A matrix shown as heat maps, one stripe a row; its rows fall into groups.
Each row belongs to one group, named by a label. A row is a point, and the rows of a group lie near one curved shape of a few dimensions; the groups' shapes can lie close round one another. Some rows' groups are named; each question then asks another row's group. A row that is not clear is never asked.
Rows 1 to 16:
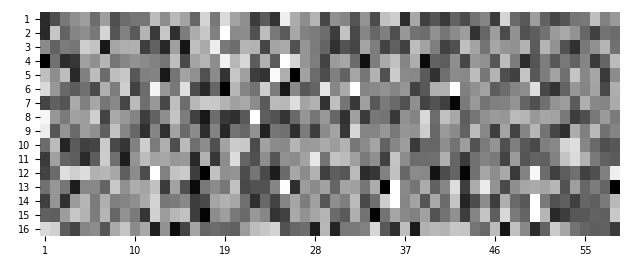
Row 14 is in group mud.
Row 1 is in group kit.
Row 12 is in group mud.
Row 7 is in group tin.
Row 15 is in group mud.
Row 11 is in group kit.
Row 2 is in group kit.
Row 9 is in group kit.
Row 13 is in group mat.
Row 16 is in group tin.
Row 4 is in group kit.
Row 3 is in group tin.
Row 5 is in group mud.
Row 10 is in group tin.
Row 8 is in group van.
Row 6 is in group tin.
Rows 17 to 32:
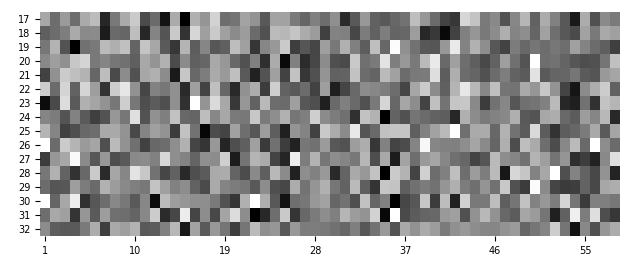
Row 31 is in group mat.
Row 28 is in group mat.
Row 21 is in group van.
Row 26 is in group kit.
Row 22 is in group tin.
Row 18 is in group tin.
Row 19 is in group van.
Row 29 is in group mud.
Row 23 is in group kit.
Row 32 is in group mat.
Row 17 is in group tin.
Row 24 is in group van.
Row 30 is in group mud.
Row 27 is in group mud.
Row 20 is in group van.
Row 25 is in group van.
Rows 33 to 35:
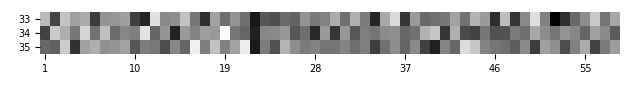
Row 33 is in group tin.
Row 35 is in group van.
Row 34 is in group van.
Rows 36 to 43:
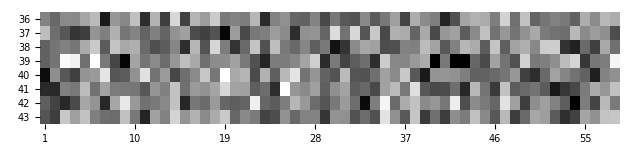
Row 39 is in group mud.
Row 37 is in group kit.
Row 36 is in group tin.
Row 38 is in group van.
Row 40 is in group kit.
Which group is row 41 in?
kit
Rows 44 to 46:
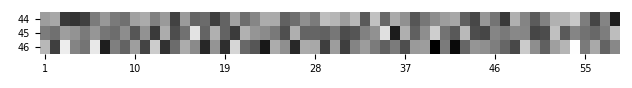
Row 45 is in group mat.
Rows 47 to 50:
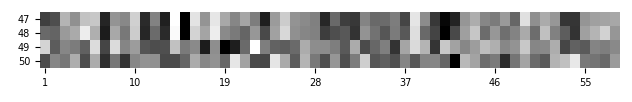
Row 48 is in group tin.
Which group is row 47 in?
tin
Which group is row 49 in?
van
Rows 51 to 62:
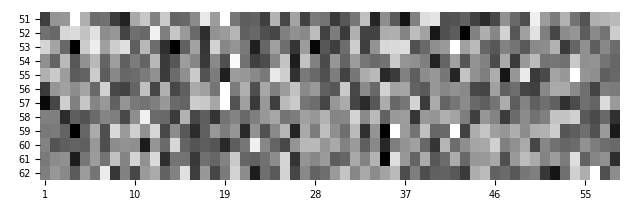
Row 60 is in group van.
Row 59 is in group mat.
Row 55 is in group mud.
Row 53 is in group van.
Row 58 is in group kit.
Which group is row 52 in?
mud
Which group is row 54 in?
mud
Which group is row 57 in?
kit
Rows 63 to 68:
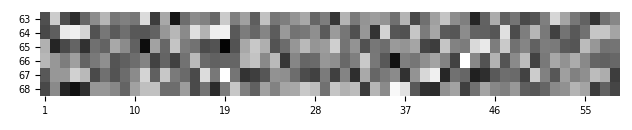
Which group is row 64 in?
kit
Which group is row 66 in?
mud
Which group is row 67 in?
van
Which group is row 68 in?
kit
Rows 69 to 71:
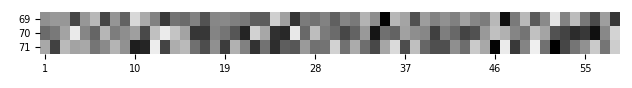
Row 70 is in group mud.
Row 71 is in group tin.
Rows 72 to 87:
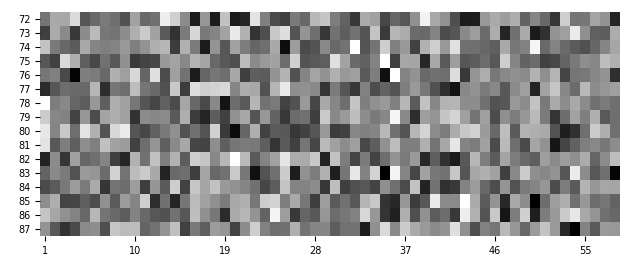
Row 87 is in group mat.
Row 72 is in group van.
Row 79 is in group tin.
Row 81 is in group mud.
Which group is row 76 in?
mat
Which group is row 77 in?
tin
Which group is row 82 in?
tin
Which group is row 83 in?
mat
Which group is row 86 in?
mud
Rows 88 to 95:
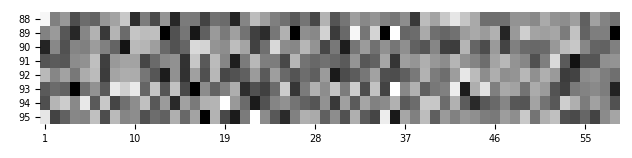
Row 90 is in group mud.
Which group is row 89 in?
mat
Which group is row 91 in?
mat
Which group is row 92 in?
tin
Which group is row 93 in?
mat
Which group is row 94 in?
van
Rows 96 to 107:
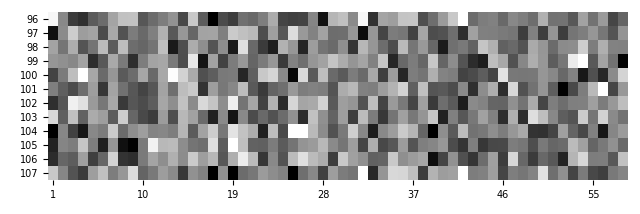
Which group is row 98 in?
mud
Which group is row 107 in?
van
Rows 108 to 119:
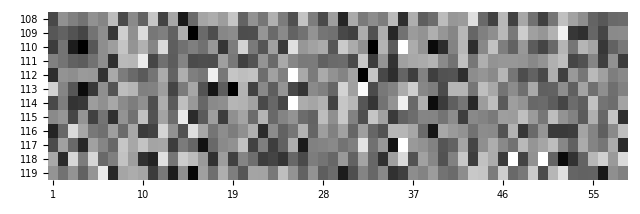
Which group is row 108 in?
kit
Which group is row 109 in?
mat
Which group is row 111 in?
mat
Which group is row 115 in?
van
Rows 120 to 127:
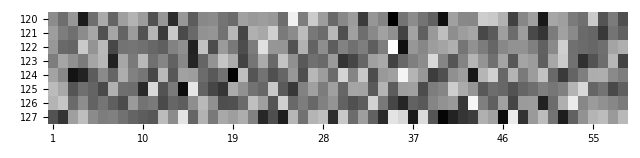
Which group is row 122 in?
mat
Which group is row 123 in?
van
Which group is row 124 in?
kit
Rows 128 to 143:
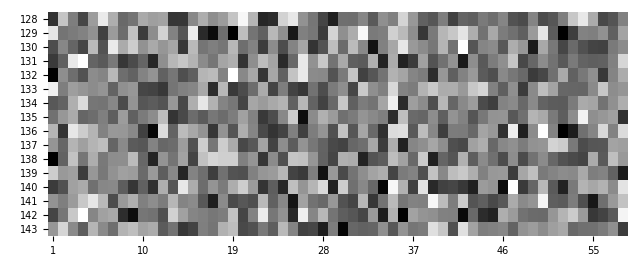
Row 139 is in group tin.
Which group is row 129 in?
tin
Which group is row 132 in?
kit
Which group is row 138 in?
kit
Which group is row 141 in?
van
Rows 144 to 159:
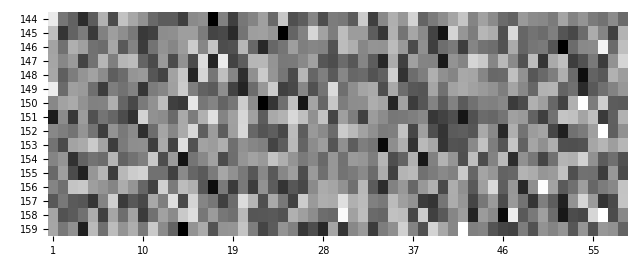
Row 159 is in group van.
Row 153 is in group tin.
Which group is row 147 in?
van
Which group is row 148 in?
mat
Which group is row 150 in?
mat
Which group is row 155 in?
mat
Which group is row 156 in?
mud
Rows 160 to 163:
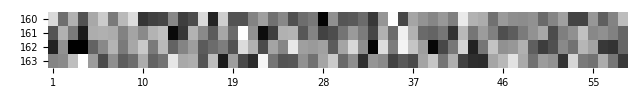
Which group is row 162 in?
kit
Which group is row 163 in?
van
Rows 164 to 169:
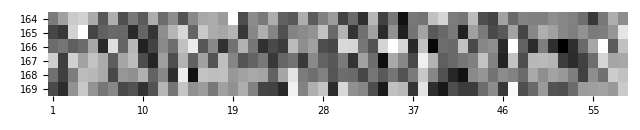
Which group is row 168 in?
tin
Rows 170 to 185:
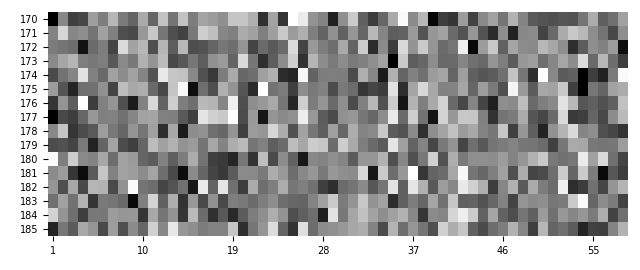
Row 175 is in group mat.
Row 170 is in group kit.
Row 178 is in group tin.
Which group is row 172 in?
mat
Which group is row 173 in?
mat
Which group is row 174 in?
mud
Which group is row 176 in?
mud
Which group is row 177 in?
kit
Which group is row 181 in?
kit
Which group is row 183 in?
kit
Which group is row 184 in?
tin
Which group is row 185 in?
mud
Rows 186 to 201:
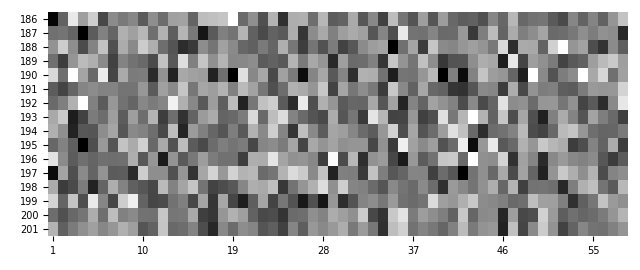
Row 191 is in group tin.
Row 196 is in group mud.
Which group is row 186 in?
kit
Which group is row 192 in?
mud
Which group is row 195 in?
mat
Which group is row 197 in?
tin
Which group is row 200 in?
mud
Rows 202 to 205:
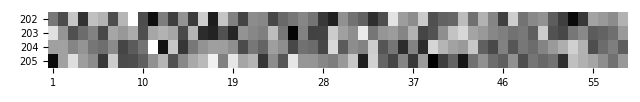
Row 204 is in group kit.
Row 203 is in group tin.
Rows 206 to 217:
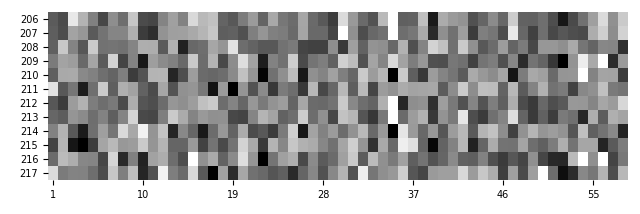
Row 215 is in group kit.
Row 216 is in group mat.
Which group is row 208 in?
van
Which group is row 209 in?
mat
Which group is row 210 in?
mat
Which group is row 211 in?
kit
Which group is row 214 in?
mat
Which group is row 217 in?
tin
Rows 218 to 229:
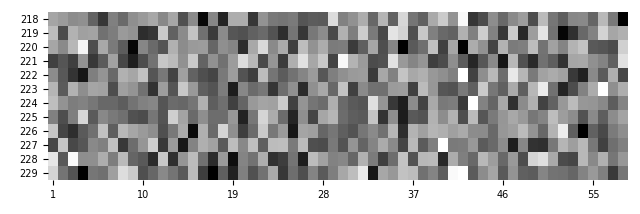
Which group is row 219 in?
tin
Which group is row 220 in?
mud
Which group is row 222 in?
mat
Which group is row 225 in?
mud
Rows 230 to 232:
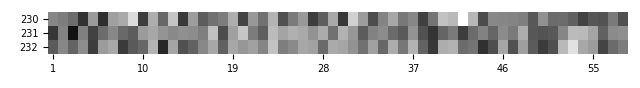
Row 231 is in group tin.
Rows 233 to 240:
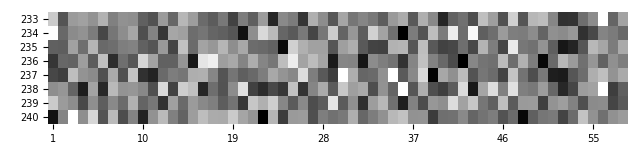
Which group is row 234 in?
mud
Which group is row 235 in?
kit
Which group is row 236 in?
tin
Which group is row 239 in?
mud
